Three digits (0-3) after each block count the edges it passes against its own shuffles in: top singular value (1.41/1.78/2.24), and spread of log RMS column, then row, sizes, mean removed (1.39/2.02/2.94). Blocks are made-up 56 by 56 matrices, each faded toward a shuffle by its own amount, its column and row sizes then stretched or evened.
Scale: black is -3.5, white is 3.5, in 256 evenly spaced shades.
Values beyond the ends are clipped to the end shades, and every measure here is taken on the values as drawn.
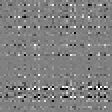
3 2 3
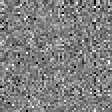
2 1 0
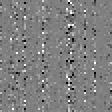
0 3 0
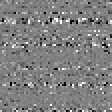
2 0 3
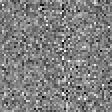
1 1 0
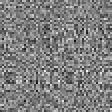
3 1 2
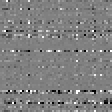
1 1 3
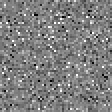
1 0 1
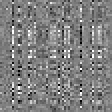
3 3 2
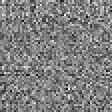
2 0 1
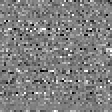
0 0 3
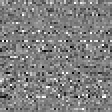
1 0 3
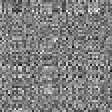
3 1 2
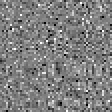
2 1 0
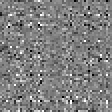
2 2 2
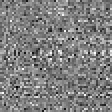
2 0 2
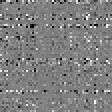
0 2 3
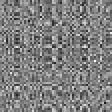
3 2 1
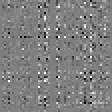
2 3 2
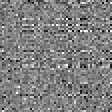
3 1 2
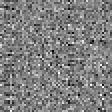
2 1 1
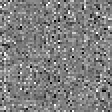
1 2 0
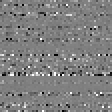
1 0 3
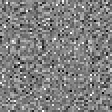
2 0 0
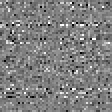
2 1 2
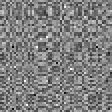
3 1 0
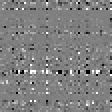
3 2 3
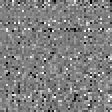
1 2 2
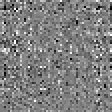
2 2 1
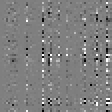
3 3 2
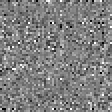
0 1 2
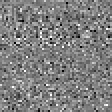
2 0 1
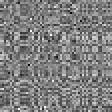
3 0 2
